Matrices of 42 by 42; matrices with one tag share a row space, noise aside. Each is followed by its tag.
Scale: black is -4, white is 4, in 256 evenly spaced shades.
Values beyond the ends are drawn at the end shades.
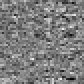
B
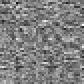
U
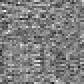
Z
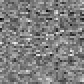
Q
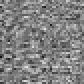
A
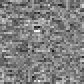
Z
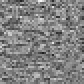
Z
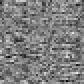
A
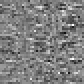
B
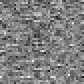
Z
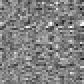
Q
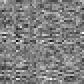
U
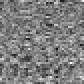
Q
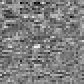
Z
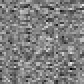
Q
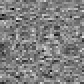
U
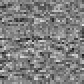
Z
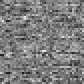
A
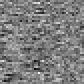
Z
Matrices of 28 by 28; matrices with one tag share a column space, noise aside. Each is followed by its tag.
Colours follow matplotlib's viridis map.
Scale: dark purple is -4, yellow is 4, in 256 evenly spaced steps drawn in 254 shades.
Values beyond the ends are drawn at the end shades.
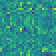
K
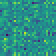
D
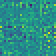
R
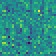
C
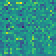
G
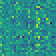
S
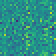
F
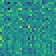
G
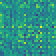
R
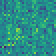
C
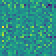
R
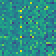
S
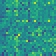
D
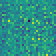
F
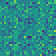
S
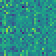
K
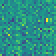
F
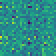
S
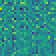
G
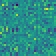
K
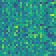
R
